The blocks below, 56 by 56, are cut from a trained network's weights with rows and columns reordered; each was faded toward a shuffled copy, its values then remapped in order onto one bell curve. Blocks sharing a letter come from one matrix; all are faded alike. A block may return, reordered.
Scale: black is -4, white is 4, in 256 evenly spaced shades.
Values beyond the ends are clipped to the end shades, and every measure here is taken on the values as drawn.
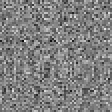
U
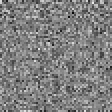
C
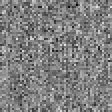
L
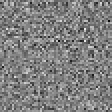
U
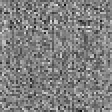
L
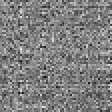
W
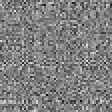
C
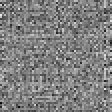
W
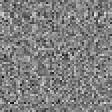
C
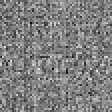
L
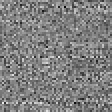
U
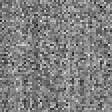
L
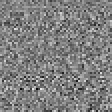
U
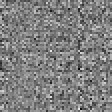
W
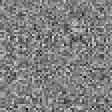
C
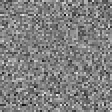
U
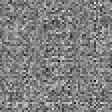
W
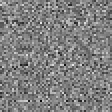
U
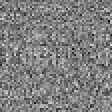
C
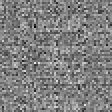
W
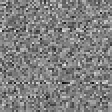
U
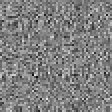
C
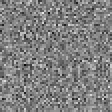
C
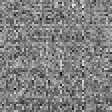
W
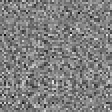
C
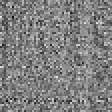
L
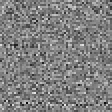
C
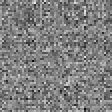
W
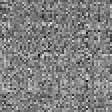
W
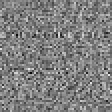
U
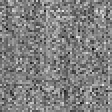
L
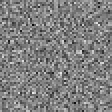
C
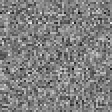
U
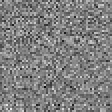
U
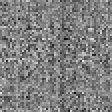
L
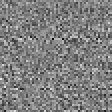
U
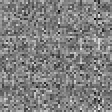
W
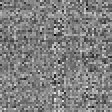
W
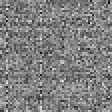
W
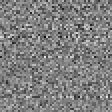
U
